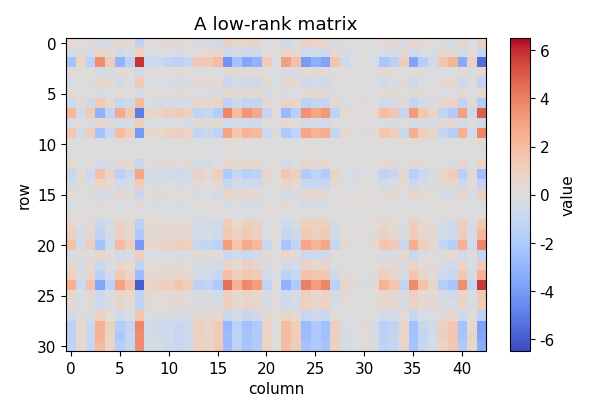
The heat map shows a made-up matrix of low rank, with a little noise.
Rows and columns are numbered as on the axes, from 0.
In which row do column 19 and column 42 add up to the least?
2
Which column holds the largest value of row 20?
42
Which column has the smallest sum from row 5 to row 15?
7
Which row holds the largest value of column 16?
24
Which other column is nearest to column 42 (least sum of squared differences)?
16
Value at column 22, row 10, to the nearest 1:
0
